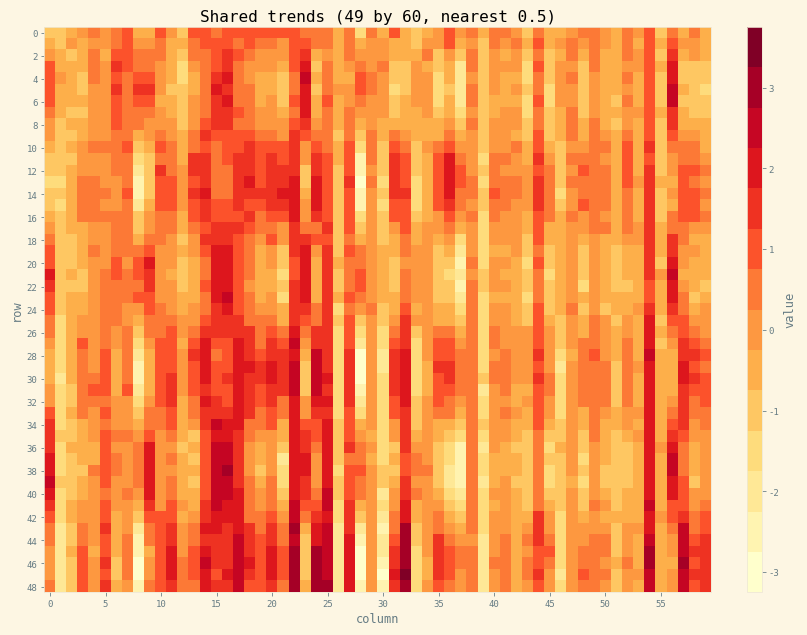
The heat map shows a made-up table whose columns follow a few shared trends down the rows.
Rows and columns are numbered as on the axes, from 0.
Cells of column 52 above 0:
21
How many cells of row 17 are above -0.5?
44
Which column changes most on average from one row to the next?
28
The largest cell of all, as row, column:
47, 32
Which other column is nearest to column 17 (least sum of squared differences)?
54
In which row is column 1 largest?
4
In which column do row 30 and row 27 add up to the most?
22
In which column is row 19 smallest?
37
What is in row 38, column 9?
2
